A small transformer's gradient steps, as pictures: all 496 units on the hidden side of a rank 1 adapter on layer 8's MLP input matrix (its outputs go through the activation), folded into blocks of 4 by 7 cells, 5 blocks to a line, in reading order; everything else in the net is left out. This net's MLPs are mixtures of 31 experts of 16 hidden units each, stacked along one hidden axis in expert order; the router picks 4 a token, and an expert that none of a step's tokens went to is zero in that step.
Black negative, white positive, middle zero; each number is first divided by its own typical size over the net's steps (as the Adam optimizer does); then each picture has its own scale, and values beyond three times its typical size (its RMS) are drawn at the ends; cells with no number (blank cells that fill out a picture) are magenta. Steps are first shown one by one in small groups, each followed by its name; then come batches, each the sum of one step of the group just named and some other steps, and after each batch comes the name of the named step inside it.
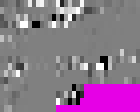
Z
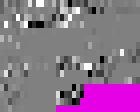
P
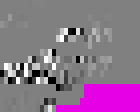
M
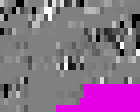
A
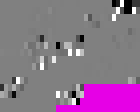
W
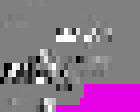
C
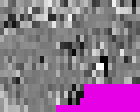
Z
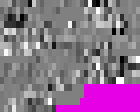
C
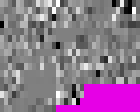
W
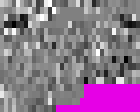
M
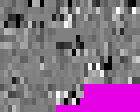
W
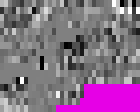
A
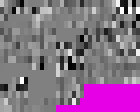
A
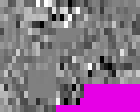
P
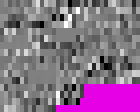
P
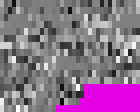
C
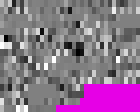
M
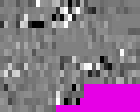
P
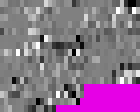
W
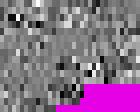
P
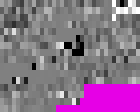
A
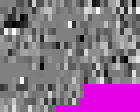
A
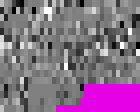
A
